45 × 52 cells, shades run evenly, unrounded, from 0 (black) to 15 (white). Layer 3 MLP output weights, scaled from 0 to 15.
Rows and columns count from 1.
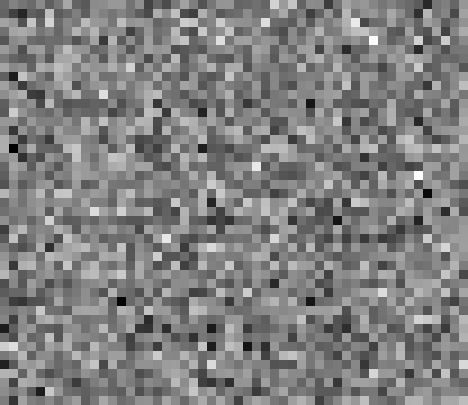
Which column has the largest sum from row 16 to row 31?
14
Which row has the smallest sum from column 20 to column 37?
25
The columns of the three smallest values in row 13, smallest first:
23, 19, 13
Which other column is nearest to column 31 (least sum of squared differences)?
32
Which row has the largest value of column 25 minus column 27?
45
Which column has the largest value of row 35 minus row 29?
22
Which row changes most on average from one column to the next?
30
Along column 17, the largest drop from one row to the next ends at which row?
36
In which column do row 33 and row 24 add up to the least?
37
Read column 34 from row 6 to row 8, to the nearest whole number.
9 6 11
